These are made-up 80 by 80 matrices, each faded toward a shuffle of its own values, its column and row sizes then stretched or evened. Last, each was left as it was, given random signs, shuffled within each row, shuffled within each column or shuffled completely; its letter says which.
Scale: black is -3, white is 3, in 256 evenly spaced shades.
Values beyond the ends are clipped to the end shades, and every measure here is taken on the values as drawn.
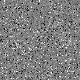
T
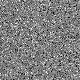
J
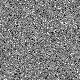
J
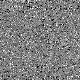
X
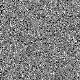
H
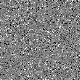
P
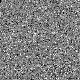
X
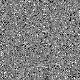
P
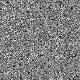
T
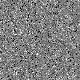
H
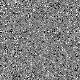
T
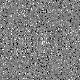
P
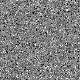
T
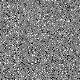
T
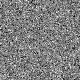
J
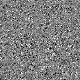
P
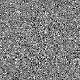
P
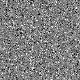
H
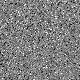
J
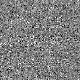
P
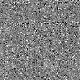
P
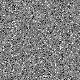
H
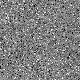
J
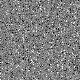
H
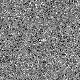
X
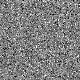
X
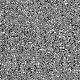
X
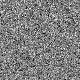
J
